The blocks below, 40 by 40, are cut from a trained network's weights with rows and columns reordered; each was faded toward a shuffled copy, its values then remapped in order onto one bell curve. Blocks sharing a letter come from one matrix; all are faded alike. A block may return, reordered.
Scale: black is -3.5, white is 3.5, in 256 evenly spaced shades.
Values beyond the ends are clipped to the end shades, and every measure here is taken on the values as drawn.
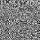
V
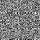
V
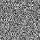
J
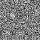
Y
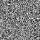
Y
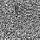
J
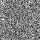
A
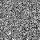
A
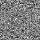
Y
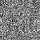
Y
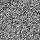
A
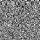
J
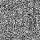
A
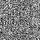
A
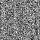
A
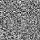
J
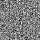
A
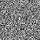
Y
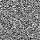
Y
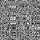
V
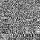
J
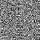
J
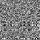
V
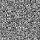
Y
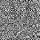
Y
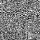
Y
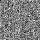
A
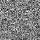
Y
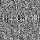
V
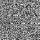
Y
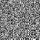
J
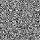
Y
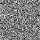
Y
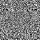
Y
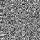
J
